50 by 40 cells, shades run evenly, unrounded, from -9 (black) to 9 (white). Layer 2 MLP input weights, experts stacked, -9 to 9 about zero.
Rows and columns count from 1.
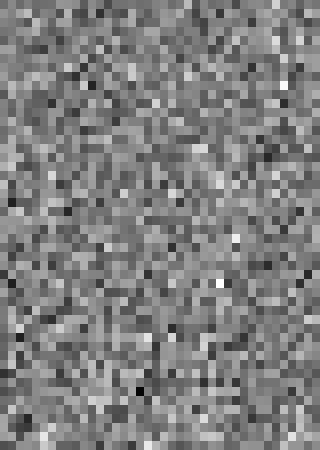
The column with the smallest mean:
32
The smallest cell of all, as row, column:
44, 18
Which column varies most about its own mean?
2
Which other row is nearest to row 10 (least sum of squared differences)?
7
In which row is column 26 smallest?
43
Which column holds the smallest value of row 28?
22
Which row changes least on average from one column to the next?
4
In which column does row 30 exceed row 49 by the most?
3
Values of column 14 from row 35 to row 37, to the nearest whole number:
-4 -3 -2
